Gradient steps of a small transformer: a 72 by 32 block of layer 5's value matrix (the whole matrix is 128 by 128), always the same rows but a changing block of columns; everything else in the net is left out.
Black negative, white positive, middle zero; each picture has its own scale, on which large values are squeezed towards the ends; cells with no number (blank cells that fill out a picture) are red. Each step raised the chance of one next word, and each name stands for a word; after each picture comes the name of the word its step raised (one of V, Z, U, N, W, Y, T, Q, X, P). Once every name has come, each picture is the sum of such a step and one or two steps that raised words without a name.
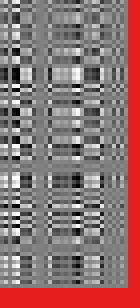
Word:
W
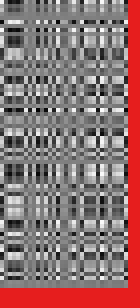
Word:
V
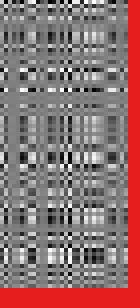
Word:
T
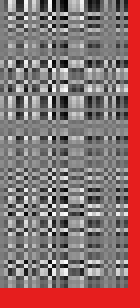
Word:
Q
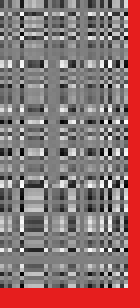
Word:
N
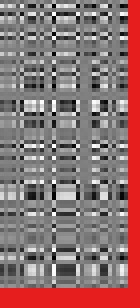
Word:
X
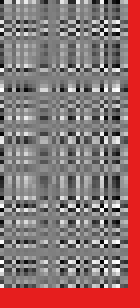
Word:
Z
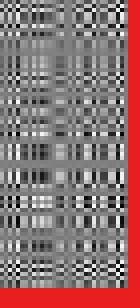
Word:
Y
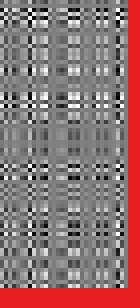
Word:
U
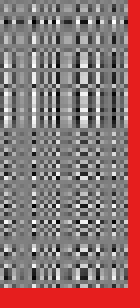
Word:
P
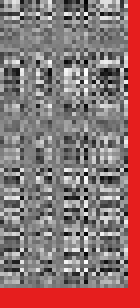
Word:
Q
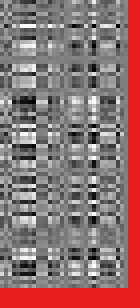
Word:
X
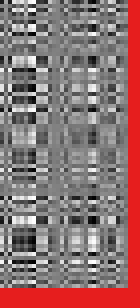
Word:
Y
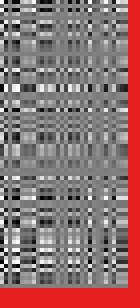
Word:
Y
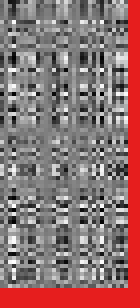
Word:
P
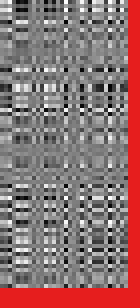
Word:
U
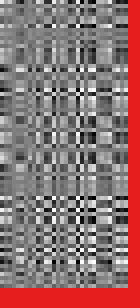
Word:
T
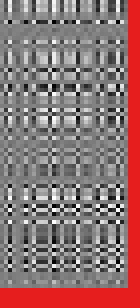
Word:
P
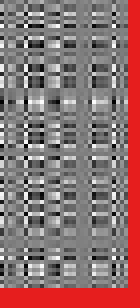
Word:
X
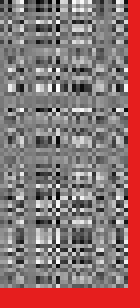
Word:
V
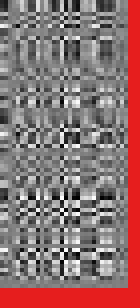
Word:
X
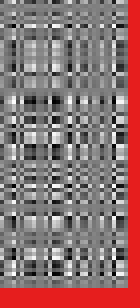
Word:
X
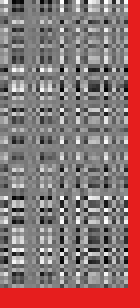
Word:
T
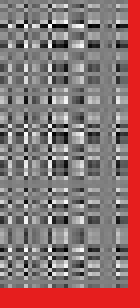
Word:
V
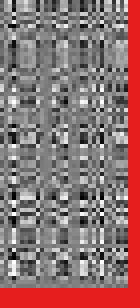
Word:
X
